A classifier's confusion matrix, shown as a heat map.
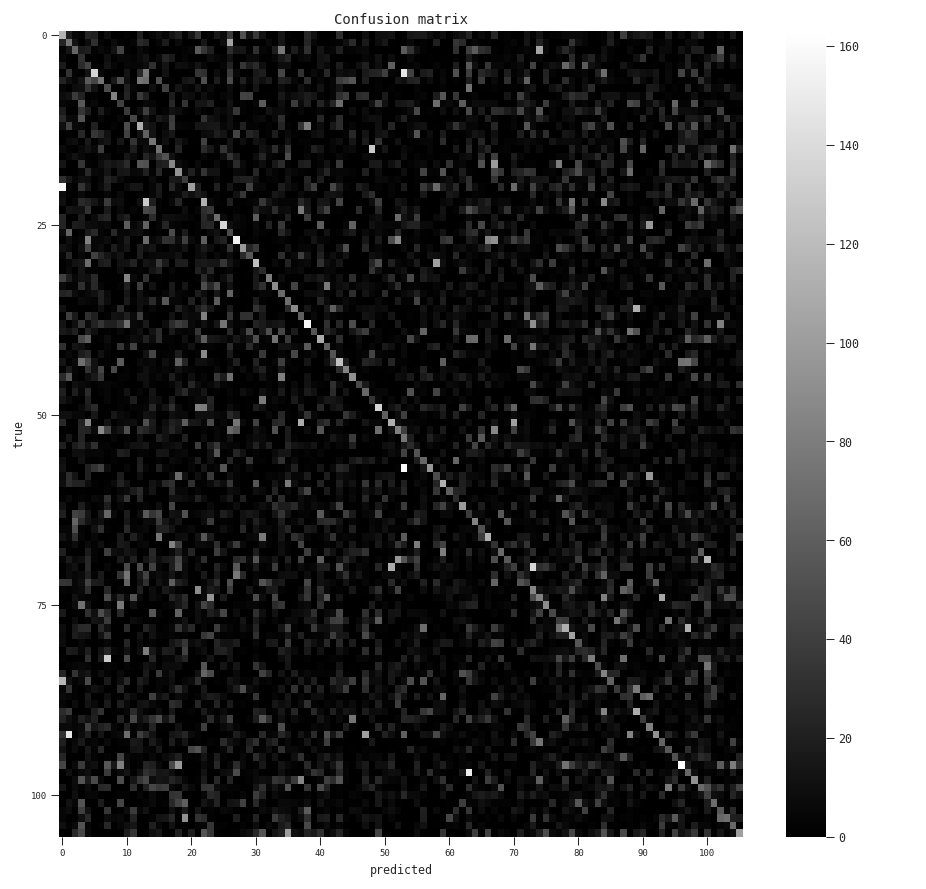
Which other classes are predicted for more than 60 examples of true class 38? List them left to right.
10, 25, 73, 102
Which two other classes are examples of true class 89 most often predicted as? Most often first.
84, 57
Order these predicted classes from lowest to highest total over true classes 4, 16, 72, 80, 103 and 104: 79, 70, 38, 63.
70, 79, 63, 38
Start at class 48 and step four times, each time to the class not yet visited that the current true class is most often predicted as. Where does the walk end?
13
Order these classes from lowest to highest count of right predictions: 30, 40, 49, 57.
57, 40, 30, 49
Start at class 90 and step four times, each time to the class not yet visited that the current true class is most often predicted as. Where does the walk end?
1
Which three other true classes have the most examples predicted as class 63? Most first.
97, 7, 40
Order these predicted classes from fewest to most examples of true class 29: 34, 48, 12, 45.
45, 48, 12, 34
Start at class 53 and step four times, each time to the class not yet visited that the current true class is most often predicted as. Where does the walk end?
93
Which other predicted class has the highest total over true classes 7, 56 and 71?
10
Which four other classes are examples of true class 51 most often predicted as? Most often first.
37, 70, 4, 27
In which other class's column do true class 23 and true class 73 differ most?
21
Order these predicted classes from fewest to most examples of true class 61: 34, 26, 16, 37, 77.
16, 37, 26, 34, 77
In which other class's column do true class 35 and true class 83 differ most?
100
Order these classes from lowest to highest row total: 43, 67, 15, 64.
64, 67, 15, 43
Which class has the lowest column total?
46
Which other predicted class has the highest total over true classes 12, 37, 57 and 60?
53
